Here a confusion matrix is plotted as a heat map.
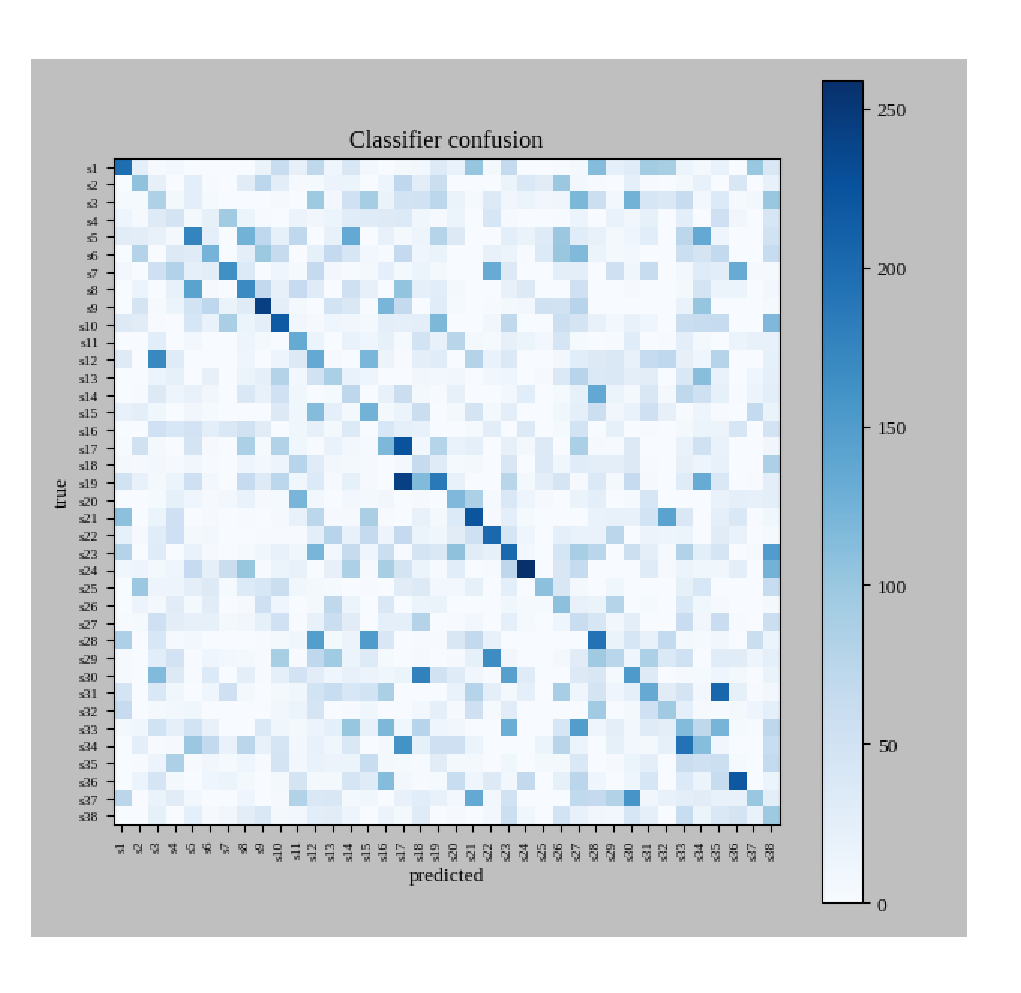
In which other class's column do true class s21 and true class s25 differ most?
s32
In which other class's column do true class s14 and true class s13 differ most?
s28
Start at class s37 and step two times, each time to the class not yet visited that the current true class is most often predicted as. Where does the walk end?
s18
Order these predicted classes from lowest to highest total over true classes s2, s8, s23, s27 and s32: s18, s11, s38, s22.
s22, s11, s18, s38
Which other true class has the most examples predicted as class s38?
s23
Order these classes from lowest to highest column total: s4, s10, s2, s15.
s2, s4, s15, s10
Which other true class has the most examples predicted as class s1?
s21
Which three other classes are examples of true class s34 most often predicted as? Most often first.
s33, s17, s5
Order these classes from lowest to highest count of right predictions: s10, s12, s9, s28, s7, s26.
s26, s12, s7, s28, s10, s9
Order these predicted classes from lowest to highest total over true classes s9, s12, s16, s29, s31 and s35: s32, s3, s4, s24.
s24, s32, s4, s3
